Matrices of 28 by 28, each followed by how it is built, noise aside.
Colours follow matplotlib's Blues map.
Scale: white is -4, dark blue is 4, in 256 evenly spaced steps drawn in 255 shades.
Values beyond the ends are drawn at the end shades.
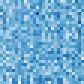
blocks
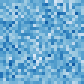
noise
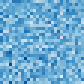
noise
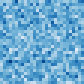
repeating columns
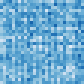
blocks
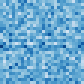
repeating columns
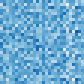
repeating rows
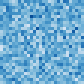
repeating columns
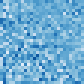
lower triangular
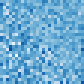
lower triangular
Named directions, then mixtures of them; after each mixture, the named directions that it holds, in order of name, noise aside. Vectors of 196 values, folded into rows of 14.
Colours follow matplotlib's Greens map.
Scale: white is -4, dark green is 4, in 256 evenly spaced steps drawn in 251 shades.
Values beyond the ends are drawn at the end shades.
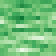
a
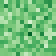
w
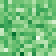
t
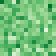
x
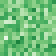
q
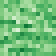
a, q, w.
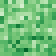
a, q.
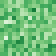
q.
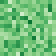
q, t, x.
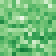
a, w, x.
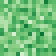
t, w, x.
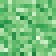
t.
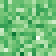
t.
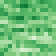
a.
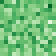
t, w, x.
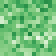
a, t, w.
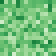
a, w, x.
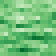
a.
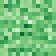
a, q, w.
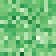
a, q, t.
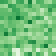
a, w, x.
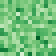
t.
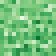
a, t, x.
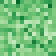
a, w, x.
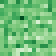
a, t, x.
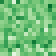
x.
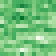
a, t.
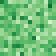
q, t, x.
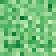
q, t, x.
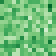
q, x.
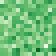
w, x.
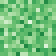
t, w, x.
